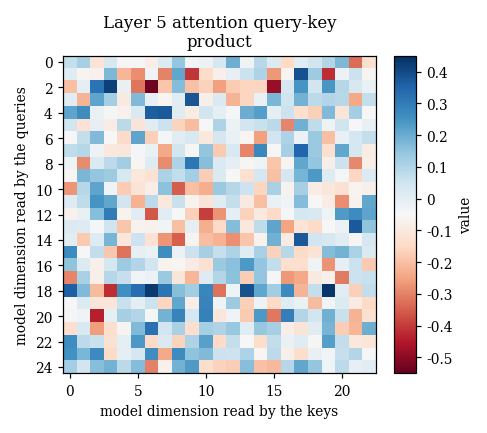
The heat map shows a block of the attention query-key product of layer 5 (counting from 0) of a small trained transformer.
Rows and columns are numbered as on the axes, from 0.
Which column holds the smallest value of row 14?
8
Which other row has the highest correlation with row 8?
3
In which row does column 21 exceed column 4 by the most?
13
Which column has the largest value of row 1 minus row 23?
17
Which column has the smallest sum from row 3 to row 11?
21
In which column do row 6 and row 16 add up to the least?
19
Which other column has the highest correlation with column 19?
7
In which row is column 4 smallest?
15
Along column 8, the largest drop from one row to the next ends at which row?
10
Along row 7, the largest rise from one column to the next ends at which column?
14
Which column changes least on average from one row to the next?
22
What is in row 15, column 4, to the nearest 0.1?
-0.3
